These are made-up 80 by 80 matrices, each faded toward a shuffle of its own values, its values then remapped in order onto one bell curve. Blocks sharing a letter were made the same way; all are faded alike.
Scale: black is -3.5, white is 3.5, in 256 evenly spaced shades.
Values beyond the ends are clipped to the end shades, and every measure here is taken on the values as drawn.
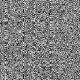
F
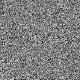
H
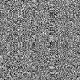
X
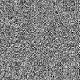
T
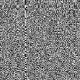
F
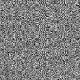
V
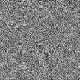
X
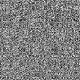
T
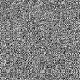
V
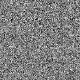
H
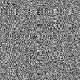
V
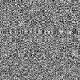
V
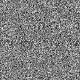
H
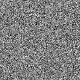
H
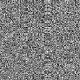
X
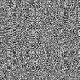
V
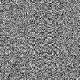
X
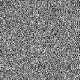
T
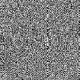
F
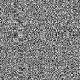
V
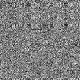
T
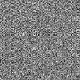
V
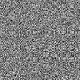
X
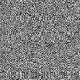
V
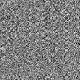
X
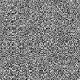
V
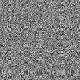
V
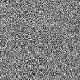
X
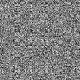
X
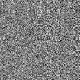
T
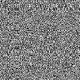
T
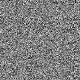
H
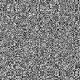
X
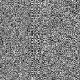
F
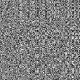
V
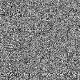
H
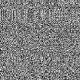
T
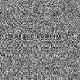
V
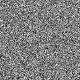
H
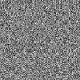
V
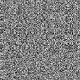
X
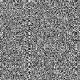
F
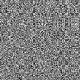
V
